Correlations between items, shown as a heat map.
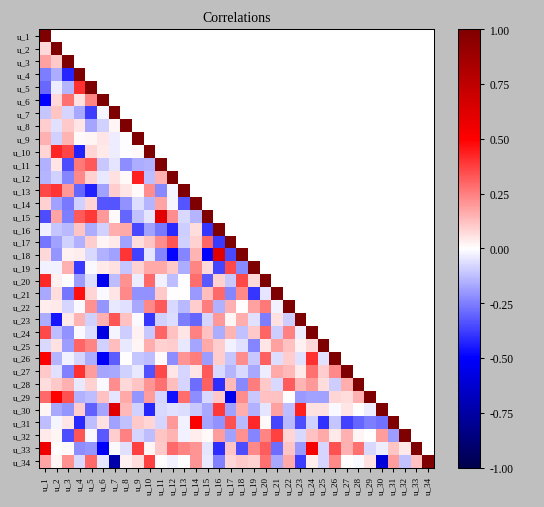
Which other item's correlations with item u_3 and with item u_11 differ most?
u_15
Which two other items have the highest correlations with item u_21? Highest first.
u_4, u_32
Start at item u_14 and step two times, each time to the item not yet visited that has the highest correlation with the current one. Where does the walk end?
u_19
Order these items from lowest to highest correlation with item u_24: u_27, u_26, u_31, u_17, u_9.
u_31, u_9, u_17, u_27, u_26
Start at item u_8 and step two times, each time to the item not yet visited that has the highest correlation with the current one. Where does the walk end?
u_16
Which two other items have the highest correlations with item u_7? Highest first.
u_30, u_23
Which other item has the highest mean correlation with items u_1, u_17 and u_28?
u_33
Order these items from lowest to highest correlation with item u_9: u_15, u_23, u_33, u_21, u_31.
u_21, u_15, u_23, u_31, u_33
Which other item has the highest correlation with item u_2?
u_29
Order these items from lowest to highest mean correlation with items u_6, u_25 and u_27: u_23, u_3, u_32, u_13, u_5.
u_13, u_3, u_32, u_23, u_5
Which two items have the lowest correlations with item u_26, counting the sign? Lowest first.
u_6, u_7
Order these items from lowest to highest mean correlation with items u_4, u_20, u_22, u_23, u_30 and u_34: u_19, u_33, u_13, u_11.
u_13, u_19, u_33, u_11
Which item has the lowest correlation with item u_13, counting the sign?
u_5
